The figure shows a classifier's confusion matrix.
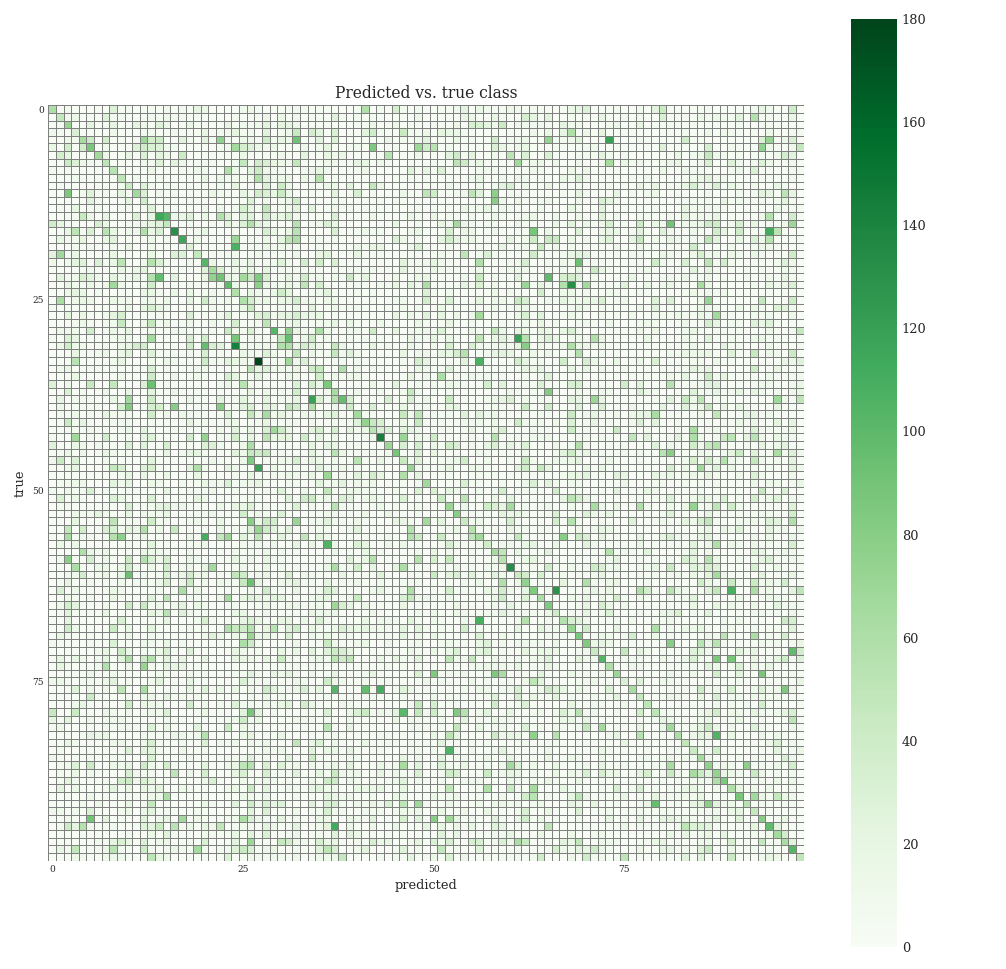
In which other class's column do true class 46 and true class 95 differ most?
26
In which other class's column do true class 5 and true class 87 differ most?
42
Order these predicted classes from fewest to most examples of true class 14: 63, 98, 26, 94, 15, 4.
98, 63, 26, 4, 94, 15
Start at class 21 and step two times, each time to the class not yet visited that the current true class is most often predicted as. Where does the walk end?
97
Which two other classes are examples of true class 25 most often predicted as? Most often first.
86, 1
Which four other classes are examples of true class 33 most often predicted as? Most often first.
27, 56, 31, 3
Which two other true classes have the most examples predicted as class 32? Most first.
4, 54
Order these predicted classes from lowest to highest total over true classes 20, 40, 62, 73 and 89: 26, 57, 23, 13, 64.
64, 23, 57, 13, 26
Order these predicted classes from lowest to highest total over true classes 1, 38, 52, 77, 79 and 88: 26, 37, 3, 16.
16, 3, 26, 37
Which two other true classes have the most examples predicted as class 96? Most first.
76, 11
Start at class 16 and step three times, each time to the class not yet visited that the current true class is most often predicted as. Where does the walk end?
65
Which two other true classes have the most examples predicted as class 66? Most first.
63, 82
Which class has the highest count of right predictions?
43
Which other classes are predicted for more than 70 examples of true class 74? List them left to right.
50, 58, 93
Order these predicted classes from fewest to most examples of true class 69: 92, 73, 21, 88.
73, 21, 88, 92
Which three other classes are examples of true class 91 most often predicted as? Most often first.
79, 86, 48
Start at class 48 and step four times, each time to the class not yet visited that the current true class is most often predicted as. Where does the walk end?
9
